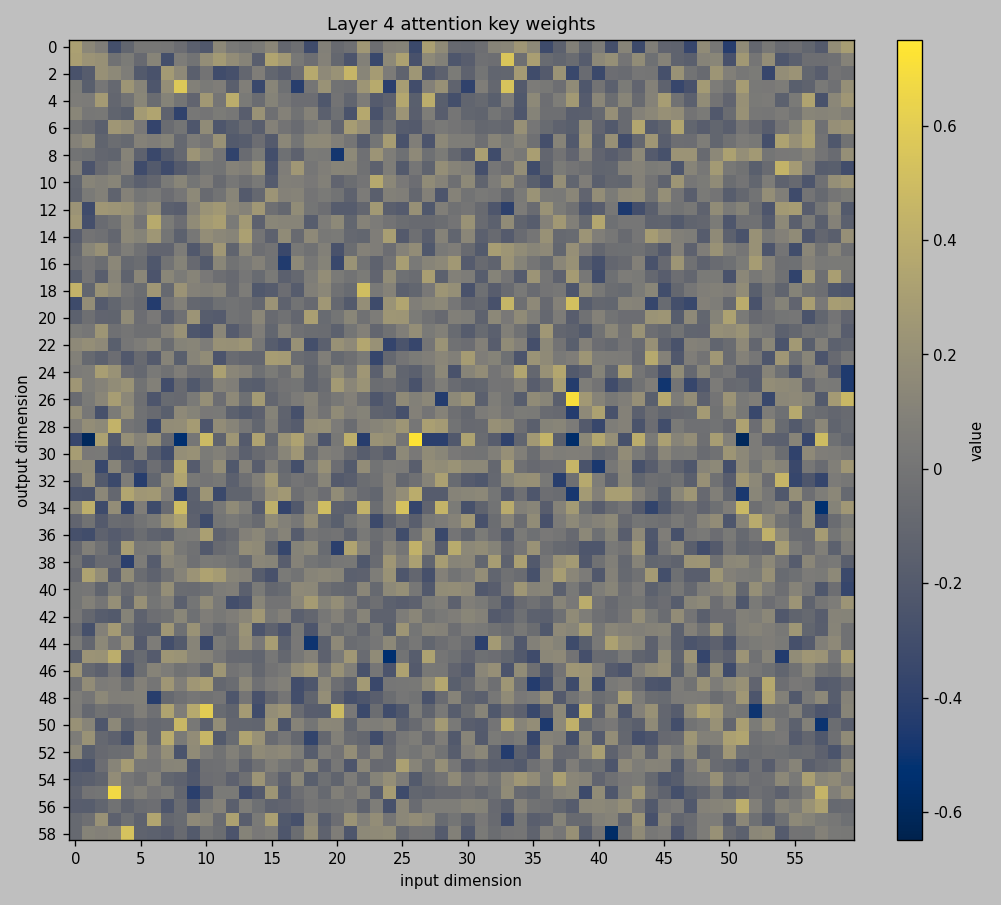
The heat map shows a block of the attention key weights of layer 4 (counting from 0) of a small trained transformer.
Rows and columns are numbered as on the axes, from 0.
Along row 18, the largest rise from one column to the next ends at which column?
22
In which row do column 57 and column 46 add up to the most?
29
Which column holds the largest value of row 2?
21
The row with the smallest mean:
25
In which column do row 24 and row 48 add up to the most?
42
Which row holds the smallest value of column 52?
49
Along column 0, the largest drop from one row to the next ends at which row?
19
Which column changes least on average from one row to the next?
5
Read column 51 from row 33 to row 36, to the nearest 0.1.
-0.5 0.5 0.1 -0.1
